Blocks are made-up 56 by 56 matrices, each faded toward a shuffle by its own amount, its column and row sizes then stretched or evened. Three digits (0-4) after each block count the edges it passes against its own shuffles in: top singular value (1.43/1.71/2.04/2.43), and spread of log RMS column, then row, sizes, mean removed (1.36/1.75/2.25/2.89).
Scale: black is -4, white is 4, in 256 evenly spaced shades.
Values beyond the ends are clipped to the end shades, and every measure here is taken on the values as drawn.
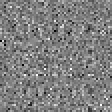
2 0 1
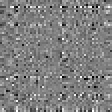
4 2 3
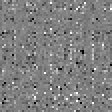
1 2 2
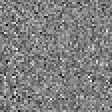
1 1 0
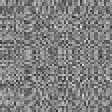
4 1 2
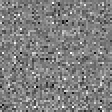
1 2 2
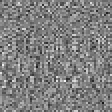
3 0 2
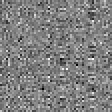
3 3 1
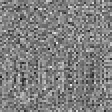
3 1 0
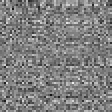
4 1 3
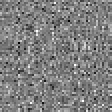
3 2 0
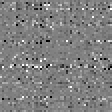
2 1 3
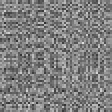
4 3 1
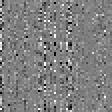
3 4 0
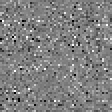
1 1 2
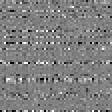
4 0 4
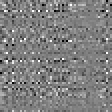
4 3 4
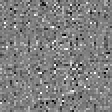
2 2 1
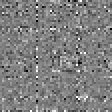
1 3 3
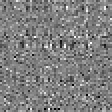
3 1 2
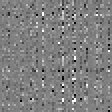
2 4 1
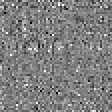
3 0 1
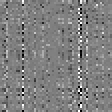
4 4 1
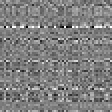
4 0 4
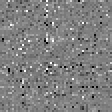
0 2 2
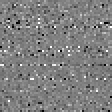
0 0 3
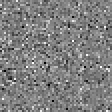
0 1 1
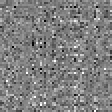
2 3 1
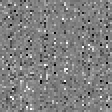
0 3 0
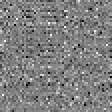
3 0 1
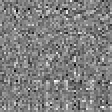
2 2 2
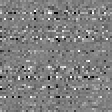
2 1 4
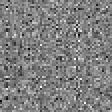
3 2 1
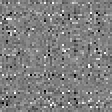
2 2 3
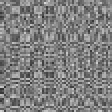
4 2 1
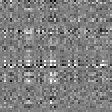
4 3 4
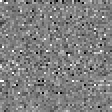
0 0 3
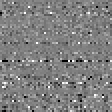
2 0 4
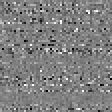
0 0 4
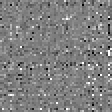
1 2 3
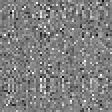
3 2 1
